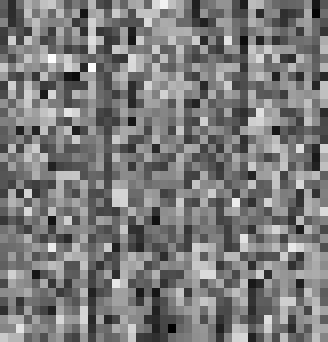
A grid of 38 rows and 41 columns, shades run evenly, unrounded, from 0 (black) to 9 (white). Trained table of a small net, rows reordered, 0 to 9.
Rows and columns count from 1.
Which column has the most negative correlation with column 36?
21
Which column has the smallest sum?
14
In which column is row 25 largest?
9
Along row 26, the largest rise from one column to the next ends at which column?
39
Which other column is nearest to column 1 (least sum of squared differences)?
3
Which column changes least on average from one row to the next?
12
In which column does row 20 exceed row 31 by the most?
5
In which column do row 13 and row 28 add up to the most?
7
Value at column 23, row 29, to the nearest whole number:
6
